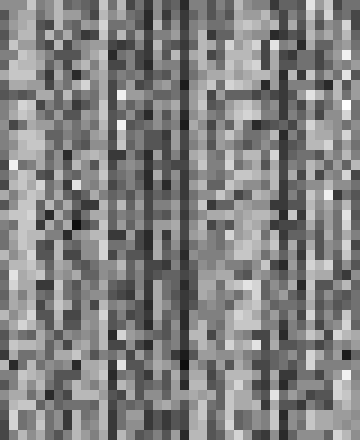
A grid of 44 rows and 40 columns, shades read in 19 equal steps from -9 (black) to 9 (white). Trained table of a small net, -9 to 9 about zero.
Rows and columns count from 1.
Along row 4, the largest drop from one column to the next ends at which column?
24
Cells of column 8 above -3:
28
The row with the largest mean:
40
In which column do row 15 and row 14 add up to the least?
32
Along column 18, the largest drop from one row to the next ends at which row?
27
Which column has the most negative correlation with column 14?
29
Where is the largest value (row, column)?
11, 39
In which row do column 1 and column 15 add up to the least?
36
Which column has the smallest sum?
21
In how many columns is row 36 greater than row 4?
19
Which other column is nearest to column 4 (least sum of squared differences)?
3
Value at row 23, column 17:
-3
